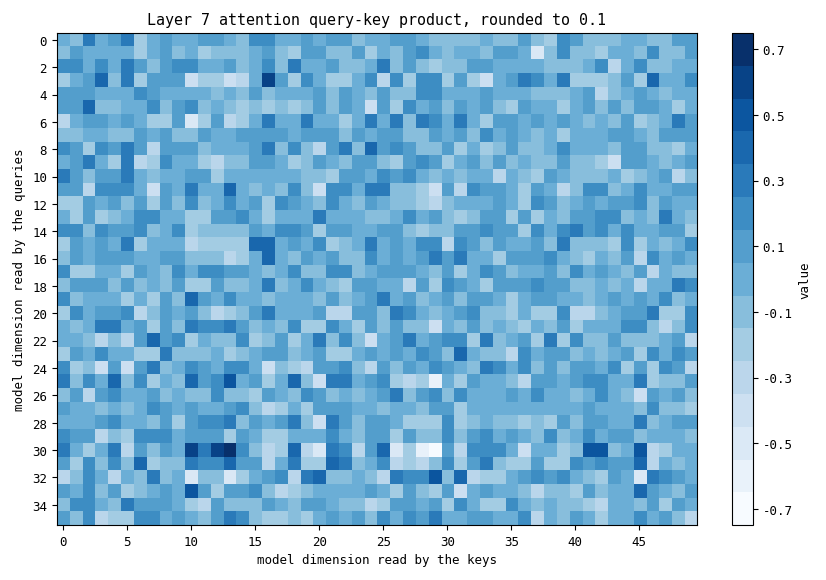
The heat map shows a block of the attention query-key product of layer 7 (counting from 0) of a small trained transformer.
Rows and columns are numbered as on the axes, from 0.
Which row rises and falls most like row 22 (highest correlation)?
24
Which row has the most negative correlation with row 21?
32
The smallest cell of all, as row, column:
30, 29
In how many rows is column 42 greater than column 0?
15
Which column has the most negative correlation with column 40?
49
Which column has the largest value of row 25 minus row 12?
0
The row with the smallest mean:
1
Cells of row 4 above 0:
14
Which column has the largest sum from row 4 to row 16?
5
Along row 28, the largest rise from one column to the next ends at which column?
21
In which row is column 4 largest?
25
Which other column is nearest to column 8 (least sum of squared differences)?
44
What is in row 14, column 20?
-0.2
